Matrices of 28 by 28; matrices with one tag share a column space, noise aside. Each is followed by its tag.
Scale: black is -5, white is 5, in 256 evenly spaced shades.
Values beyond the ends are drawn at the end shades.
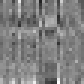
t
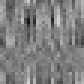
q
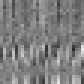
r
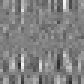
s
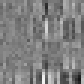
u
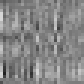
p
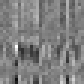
r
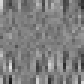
s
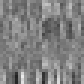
u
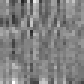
t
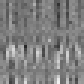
r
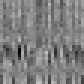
r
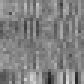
u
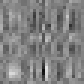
p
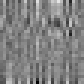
t
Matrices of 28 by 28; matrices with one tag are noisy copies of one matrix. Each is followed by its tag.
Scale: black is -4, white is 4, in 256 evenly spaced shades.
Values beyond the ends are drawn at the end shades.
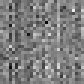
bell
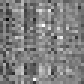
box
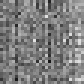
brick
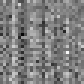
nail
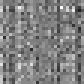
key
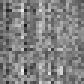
box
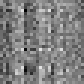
box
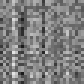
nail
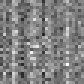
nail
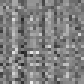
nail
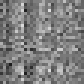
box
